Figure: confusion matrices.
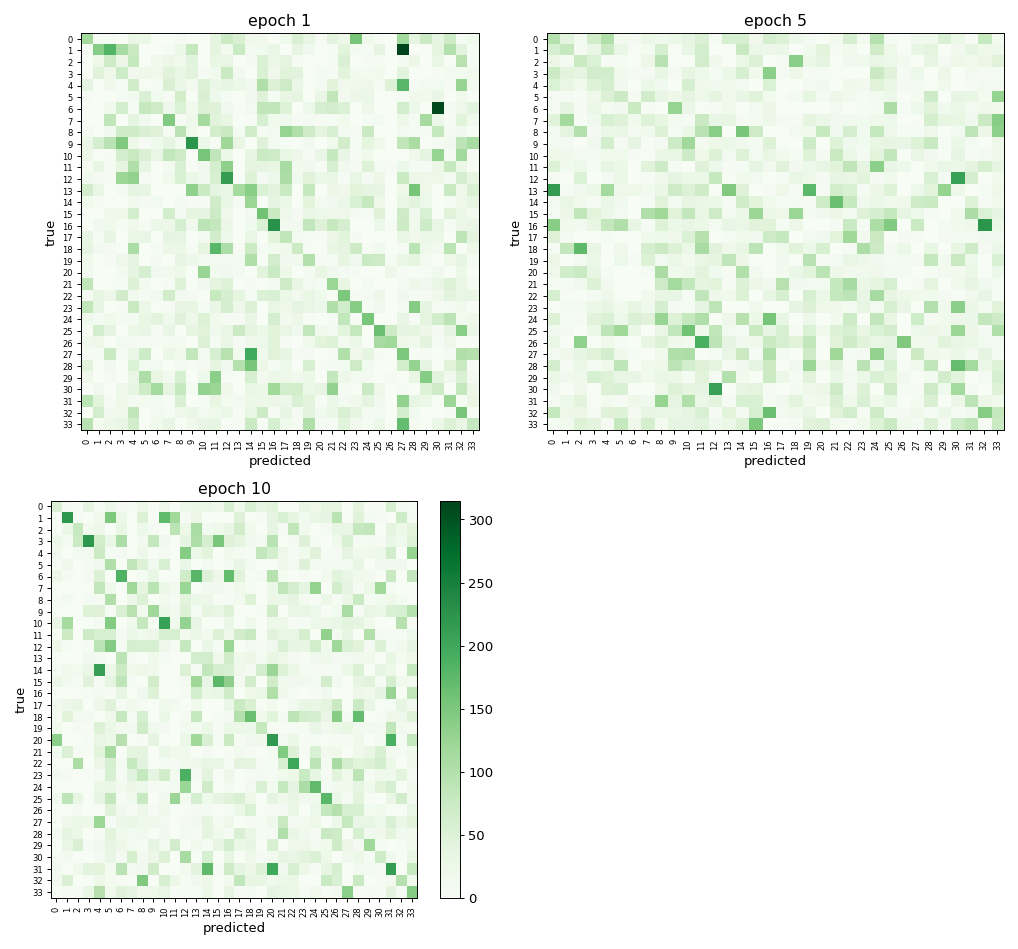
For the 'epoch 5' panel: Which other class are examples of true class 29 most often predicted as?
13
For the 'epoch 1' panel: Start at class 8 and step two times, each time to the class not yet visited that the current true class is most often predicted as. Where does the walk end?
32
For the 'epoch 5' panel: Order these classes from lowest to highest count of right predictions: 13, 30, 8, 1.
8, 1, 30, 13
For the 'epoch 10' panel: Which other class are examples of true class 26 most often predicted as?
25
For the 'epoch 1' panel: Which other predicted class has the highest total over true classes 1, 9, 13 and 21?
27
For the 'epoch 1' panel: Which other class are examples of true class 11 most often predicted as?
12
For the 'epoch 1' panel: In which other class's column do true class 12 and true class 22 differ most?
4
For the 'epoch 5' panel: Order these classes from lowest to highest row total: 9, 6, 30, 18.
6, 9, 30, 18
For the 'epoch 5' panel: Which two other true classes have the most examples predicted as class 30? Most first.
12, 28
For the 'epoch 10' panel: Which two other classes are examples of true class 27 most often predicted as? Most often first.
4, 21
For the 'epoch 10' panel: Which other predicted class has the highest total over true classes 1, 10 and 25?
5
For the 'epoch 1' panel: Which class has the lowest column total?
26
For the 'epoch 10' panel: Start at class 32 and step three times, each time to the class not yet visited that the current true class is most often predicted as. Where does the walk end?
7
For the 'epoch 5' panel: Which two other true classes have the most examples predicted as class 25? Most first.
16, 6
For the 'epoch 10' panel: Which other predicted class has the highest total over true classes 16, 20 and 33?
31
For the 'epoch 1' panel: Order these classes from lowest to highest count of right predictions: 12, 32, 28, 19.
19, 28, 32, 12
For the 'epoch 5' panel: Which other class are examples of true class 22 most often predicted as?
24
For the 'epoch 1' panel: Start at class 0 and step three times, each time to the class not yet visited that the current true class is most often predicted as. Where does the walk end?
14
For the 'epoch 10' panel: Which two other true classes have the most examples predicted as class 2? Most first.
22, 3
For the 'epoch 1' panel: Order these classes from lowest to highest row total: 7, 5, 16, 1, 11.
5, 7, 11, 16, 1
